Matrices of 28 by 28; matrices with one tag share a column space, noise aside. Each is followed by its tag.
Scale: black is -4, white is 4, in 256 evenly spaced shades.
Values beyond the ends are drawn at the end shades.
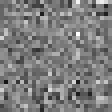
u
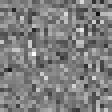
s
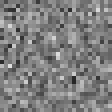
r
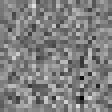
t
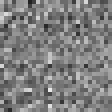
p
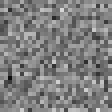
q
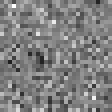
t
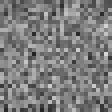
t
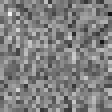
s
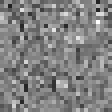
r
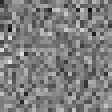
q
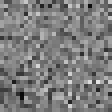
u
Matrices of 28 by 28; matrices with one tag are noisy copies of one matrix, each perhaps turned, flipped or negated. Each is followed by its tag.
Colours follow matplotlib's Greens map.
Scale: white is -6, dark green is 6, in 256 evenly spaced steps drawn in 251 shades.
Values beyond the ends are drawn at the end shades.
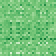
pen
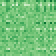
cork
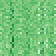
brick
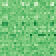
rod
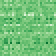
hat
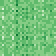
pen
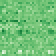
rod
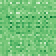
pen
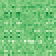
hat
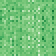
pen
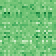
hat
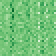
brick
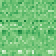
rod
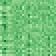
cork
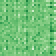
cork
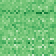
brick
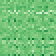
brick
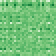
cork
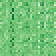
brick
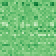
rod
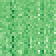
brick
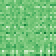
cork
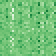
brick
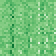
brick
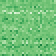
brick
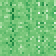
brick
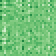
cork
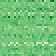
brick
